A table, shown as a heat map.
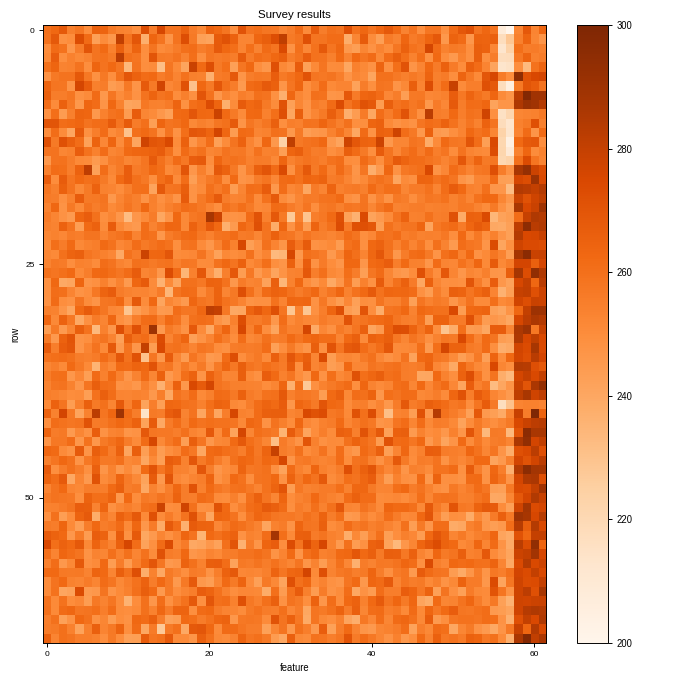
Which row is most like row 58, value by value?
35
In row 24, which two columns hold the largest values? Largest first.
59, 58
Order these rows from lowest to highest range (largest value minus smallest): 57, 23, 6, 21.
23, 57, 21, 6
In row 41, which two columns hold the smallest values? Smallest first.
12, 42
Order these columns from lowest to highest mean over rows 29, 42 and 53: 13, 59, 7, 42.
42, 7, 13, 59
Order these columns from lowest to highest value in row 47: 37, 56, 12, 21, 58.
21, 56, 12, 37, 58
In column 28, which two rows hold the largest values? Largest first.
54, 45
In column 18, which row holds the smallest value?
6
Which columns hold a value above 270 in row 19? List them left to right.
58, 59, 60, 61
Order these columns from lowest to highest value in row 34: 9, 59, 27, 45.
9, 45, 27, 59
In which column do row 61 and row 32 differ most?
13
